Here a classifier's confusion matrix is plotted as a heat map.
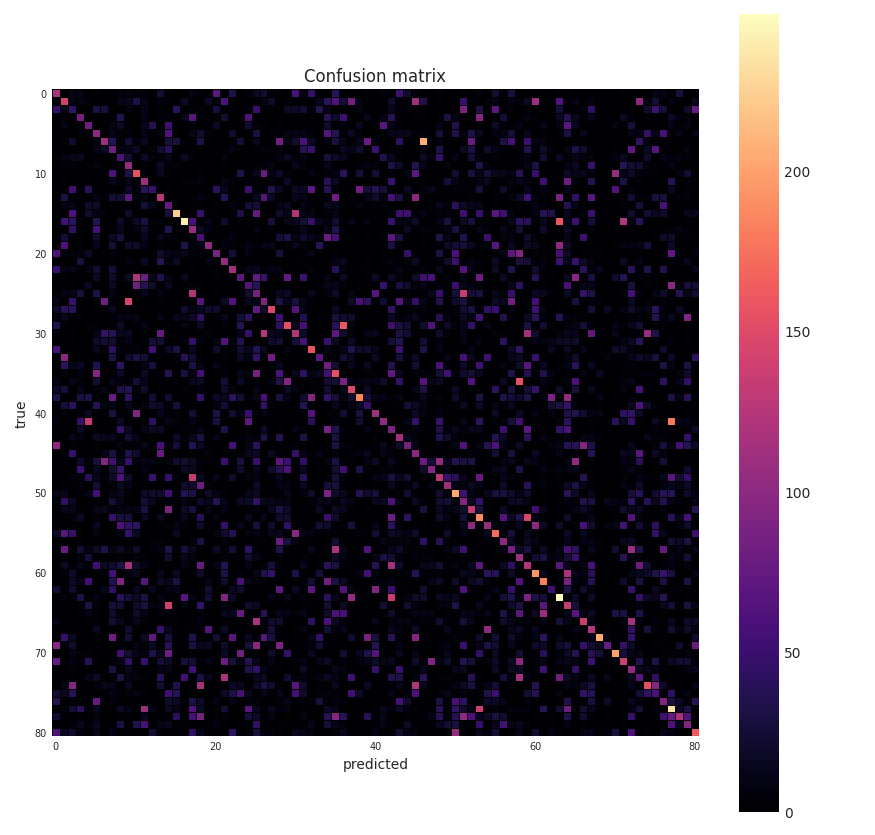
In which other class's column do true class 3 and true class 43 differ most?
53
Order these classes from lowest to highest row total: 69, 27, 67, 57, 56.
56, 67, 27, 69, 57
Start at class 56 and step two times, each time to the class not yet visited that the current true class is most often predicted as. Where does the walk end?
79
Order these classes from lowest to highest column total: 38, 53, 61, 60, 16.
38, 16, 61, 60, 53
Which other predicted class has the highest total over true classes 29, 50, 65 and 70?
36
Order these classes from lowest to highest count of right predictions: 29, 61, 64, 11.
11, 64, 29, 61
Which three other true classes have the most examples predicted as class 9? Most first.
26, 59, 13
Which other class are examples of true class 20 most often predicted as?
58
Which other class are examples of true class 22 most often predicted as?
51
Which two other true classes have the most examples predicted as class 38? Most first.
12, 26
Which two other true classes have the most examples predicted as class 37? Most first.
63, 1
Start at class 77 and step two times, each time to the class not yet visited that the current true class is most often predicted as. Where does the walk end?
59
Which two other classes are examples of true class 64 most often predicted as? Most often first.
14, 61
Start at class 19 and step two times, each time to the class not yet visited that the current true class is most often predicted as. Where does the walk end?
42
